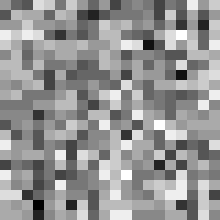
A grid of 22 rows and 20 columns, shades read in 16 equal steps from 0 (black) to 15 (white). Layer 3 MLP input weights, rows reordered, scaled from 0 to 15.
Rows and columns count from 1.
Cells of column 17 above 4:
17
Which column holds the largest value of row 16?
6
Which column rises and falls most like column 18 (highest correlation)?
4
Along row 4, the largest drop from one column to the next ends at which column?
5
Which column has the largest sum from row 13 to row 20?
11
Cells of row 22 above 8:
12
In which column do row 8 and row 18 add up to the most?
1
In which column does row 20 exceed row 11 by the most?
16
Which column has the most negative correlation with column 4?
14
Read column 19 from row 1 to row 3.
9 5 2
